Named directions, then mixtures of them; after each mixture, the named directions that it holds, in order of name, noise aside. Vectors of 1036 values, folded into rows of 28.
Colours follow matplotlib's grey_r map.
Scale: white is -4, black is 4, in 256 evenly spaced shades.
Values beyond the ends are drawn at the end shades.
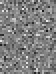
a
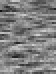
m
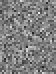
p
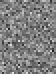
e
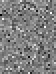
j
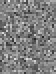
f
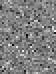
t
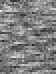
m.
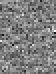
a, m, t.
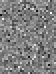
j.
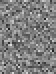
e.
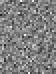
a, j, p.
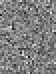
a, j, t.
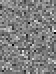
a, j, t.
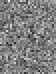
f, p.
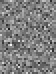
e.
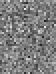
f, j.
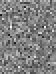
e, f, j.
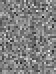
f, j.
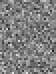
e.
